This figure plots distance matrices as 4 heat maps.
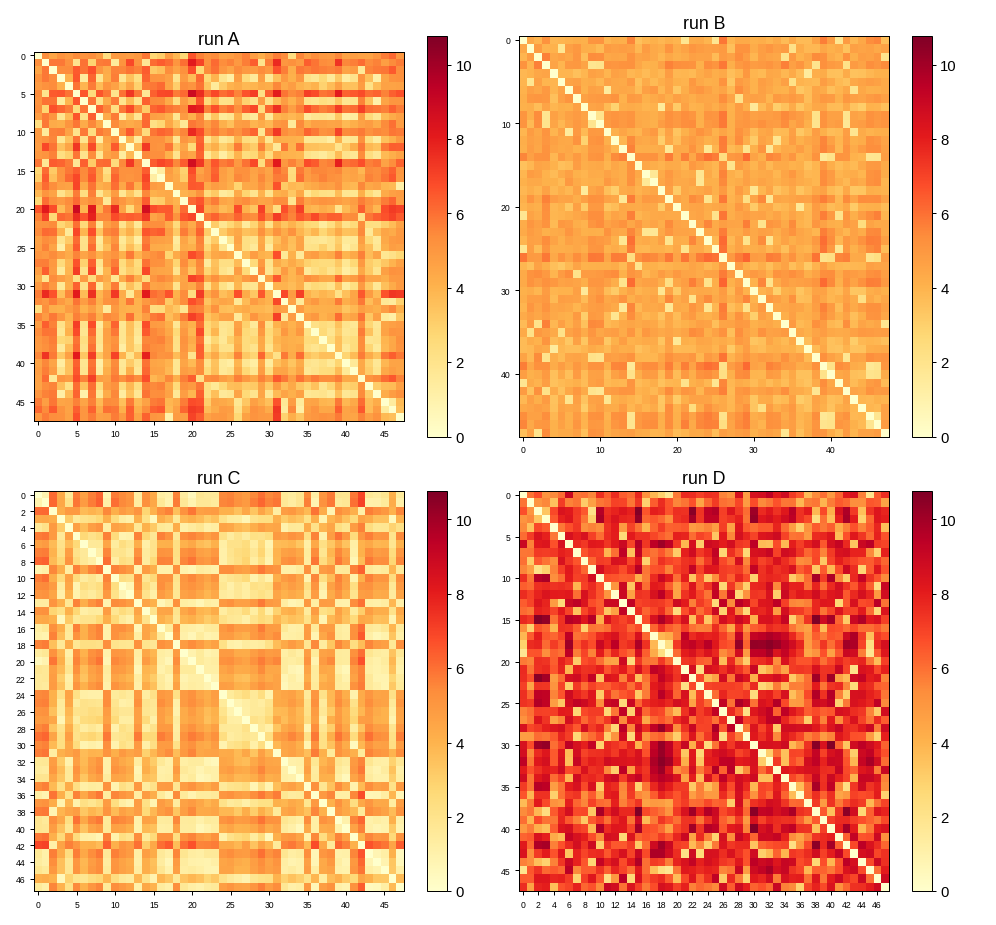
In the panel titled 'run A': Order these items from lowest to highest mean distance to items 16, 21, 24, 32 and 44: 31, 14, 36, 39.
36, 39, 31, 14
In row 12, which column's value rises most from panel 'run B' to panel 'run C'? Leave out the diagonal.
33
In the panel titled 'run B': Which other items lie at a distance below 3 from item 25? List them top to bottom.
0, 21, 41
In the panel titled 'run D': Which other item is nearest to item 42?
35
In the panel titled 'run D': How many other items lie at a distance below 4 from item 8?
3
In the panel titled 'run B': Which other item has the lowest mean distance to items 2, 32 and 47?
34
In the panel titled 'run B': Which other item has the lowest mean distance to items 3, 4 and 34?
37
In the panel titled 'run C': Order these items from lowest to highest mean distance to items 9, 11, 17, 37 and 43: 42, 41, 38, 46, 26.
46, 26, 41, 38, 42
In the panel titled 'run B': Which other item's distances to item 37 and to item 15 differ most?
4
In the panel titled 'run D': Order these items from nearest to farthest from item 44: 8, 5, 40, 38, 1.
38, 40, 1, 8, 5
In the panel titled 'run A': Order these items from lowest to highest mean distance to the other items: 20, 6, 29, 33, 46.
6, 33, 29, 46, 20
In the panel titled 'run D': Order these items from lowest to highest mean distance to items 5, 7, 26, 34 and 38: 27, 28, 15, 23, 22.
23, 27, 28, 22, 15
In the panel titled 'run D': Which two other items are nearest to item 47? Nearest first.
36, 4
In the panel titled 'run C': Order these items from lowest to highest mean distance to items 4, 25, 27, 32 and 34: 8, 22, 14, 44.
22, 44, 14, 8
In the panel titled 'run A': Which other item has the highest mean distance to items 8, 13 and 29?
21
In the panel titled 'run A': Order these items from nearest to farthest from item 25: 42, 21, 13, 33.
13, 33, 42, 21
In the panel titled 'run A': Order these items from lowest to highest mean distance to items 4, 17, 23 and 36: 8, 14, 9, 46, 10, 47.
8, 47, 46, 9, 10, 14
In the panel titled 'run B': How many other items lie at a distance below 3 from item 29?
4
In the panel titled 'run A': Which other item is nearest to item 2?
42
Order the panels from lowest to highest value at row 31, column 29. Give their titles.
run C, run B, run A, run D
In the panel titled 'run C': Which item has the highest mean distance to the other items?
42
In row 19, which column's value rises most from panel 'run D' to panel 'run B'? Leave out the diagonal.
45
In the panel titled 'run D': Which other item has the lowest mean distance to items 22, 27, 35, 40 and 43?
4
